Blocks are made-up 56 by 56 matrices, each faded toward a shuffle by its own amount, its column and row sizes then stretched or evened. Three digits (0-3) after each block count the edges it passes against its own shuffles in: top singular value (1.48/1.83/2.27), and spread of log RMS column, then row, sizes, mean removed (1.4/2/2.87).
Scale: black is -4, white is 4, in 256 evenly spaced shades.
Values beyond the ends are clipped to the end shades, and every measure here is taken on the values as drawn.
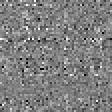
0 1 2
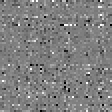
0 2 2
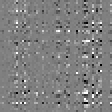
3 3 2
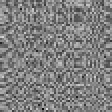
3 0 0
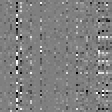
3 3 1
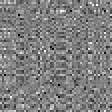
3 1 1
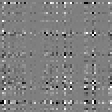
3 3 3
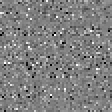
0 0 2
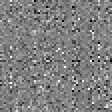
1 2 1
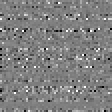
1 0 3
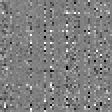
0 3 1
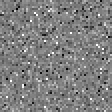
0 0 0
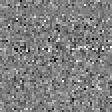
0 1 2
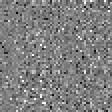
2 1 0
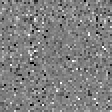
1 1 0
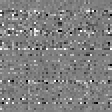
0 1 3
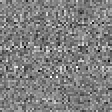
2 0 2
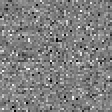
1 0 0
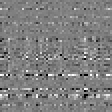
3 1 3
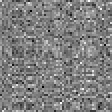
3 1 0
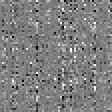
1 3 1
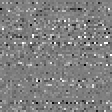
0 0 3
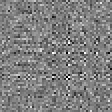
3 2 2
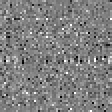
2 0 1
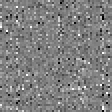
1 2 1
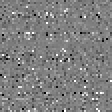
0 1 2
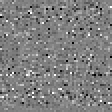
0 0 2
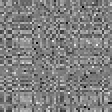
3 0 1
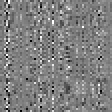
3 3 0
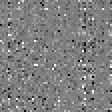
1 2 1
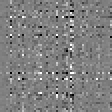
2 3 2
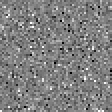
0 0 0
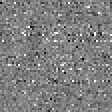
0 0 2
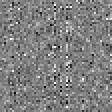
2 2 0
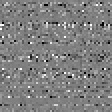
1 1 3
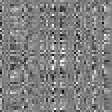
3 3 1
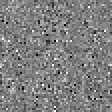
0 1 1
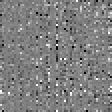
1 3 1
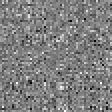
1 1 1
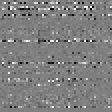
2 1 3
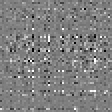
2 2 3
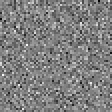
2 0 0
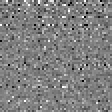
1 1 2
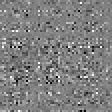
0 2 3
